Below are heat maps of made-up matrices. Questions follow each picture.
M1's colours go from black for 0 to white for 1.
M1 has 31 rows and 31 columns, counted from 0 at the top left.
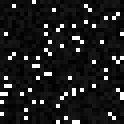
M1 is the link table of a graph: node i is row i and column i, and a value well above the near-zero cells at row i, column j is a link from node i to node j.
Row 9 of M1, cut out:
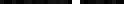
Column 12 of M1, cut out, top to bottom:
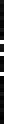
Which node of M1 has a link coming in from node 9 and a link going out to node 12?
node 18
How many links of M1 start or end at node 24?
2
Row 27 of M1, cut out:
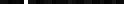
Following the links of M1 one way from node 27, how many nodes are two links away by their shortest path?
4
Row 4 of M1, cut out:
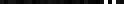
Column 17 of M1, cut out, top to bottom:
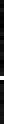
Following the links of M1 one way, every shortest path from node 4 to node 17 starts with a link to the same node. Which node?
node 26
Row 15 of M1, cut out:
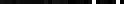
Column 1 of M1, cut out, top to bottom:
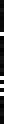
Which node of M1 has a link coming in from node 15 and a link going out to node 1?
node 23
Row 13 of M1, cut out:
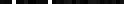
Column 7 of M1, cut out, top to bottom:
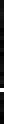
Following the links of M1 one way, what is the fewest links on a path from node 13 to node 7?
7
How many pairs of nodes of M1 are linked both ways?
4
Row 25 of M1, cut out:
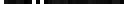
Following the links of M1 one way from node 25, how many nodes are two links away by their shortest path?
5
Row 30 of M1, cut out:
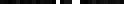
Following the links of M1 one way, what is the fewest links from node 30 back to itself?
2
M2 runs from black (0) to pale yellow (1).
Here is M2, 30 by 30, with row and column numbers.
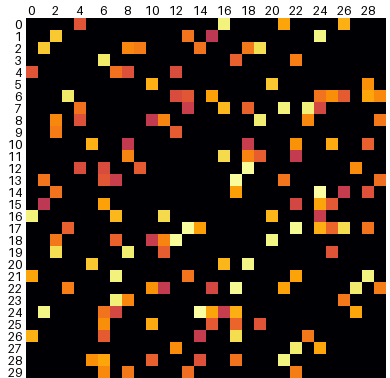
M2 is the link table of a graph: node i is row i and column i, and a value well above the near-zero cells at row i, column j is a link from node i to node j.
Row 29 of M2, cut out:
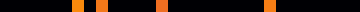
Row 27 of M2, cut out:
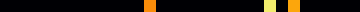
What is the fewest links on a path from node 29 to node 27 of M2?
2
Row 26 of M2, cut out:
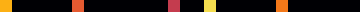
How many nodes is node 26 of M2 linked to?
5
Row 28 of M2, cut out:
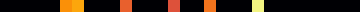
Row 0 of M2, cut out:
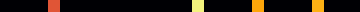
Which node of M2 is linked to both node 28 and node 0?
node 21
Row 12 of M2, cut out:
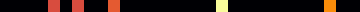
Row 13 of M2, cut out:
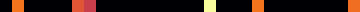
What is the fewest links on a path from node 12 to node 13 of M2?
2
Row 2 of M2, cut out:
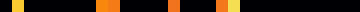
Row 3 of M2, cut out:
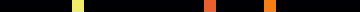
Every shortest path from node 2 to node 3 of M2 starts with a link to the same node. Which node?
node 14
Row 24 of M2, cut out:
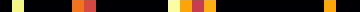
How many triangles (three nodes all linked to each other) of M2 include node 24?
4
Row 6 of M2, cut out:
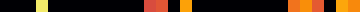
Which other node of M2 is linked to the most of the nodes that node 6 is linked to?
node 17
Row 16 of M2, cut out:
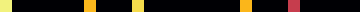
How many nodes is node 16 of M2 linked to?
5
